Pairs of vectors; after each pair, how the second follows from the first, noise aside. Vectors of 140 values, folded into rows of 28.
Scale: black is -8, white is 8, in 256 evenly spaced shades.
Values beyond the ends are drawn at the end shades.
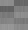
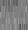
wrapped around, partly zeroed.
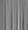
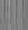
reversed, shrunk.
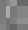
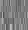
shuffled.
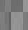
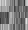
wrapped around, scaled up.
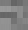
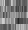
wrapped around, negated, scaled up.
